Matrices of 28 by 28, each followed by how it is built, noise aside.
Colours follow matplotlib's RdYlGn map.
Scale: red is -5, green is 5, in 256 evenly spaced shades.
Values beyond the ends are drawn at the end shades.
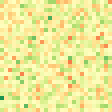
noise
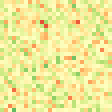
Toeplitz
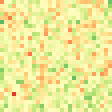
smooth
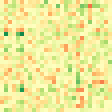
low rank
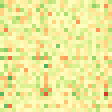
low rank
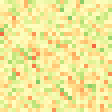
Toeplitz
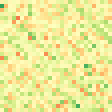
Toeplitz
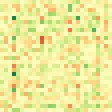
low rank
